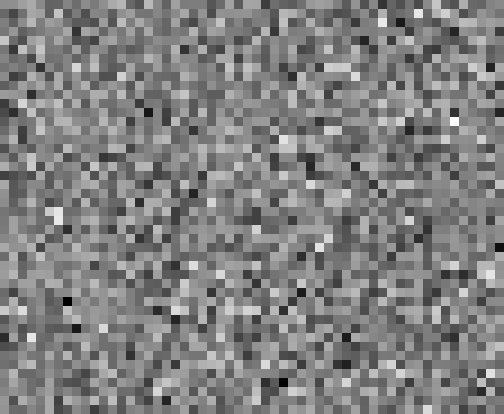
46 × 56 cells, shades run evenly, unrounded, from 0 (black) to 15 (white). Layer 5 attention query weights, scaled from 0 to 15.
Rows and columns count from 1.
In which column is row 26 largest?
29
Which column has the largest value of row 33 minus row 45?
52
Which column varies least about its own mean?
53
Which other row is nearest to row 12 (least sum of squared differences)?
2
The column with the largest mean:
26
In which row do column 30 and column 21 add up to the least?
6
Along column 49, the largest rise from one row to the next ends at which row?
7
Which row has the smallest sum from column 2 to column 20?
20
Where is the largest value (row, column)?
14, 51
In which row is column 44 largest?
41
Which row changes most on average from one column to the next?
8
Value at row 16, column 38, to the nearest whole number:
6
